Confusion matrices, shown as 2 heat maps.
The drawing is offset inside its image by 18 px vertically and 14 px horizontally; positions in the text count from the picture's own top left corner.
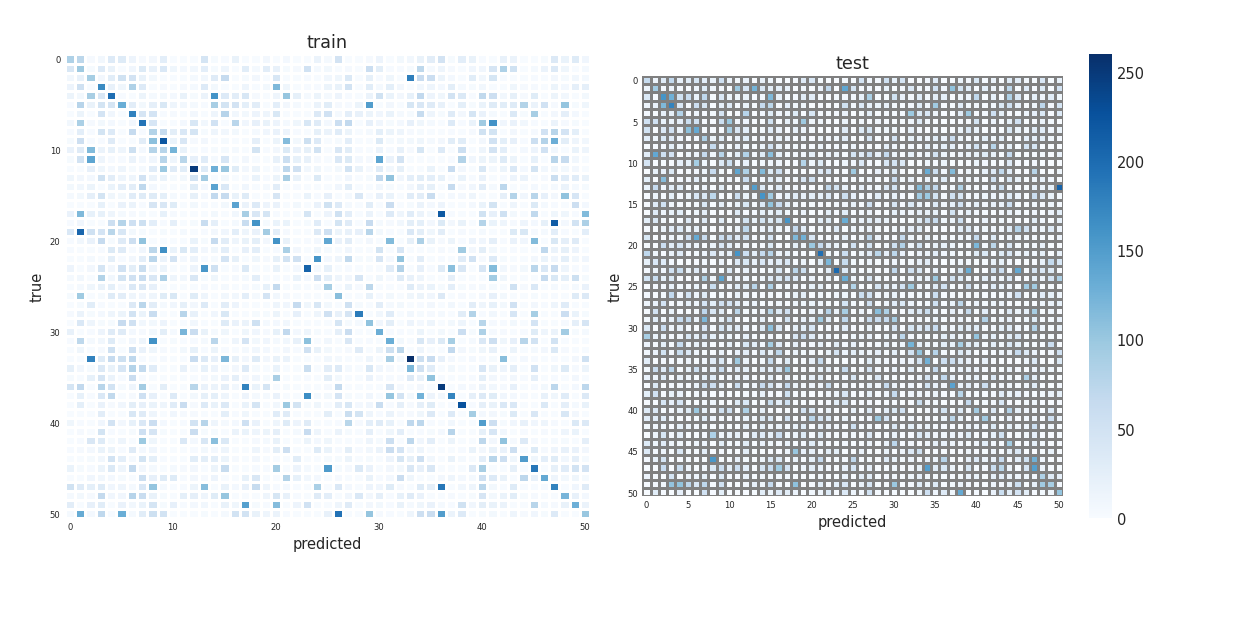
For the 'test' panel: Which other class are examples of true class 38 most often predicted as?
30
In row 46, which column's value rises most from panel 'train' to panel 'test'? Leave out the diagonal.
8
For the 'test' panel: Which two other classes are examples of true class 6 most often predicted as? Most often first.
5, 10
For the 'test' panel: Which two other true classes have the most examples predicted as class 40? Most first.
20, 31
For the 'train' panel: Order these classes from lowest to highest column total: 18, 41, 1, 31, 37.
18, 37, 31, 41, 1
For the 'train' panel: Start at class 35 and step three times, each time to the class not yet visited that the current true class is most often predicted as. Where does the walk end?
29
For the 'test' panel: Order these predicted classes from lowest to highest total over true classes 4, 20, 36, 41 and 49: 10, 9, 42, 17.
10, 17, 9, 42
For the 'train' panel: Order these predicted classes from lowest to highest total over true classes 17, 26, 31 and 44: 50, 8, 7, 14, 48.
48, 7, 14, 50, 8
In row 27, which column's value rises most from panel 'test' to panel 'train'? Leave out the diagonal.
22
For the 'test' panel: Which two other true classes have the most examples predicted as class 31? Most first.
20, 19
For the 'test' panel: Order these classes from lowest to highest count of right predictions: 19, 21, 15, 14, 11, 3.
15, 19, 11, 14, 3, 21
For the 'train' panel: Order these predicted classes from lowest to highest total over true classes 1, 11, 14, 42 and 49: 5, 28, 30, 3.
28, 5, 3, 30
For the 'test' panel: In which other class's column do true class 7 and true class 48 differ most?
37
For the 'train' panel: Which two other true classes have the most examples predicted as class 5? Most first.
50, 18
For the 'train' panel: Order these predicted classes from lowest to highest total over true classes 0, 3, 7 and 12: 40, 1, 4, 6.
4, 6, 40, 1
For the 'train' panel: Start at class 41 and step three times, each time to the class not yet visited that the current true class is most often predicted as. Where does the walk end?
13
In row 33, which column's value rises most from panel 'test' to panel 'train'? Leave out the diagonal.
2
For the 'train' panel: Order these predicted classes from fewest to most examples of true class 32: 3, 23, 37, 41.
3, 41, 23, 37
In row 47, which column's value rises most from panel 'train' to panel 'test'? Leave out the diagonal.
34
